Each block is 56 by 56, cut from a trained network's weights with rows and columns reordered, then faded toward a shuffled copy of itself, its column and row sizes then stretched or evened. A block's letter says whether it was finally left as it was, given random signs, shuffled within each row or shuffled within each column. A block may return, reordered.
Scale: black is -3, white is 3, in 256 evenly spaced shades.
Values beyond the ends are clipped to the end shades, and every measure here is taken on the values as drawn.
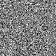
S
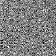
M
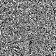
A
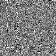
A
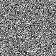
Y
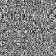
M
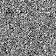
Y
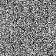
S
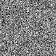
S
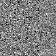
S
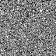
Y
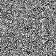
S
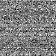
M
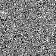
A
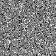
S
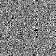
A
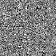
A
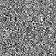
M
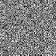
M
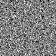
S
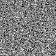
A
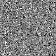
A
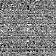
M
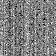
S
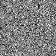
Y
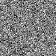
S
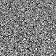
Y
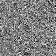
S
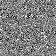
Y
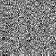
M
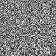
M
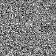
A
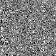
A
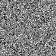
Y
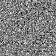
Y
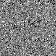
Y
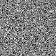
A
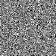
A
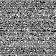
Y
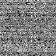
M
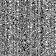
S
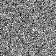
S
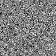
Y
